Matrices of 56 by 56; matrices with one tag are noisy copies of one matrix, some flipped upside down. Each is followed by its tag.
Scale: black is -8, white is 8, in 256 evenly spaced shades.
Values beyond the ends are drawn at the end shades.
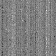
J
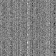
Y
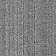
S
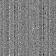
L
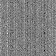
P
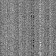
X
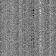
X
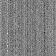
P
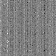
P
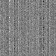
L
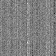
Y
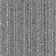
P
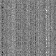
J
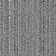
L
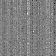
Y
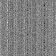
P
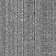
S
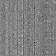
S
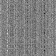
P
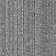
S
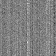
Y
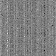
P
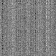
J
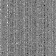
P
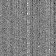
Y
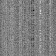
X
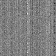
Y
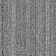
J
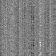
X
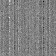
L
